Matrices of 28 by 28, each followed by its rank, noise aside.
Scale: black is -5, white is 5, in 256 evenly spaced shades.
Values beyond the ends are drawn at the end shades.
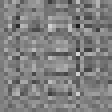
three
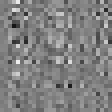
three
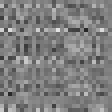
three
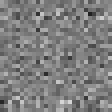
four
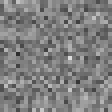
eight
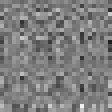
three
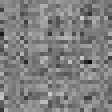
four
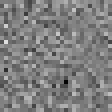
eight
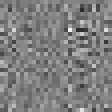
three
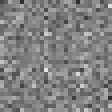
six
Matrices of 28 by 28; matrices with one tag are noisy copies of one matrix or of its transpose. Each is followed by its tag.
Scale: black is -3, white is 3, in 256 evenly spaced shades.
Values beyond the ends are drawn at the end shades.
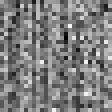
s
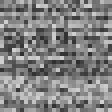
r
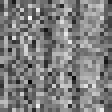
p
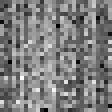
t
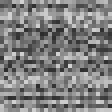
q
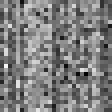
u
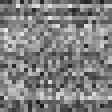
u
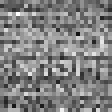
t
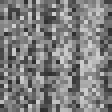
p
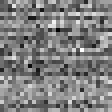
r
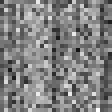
u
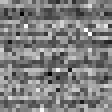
s
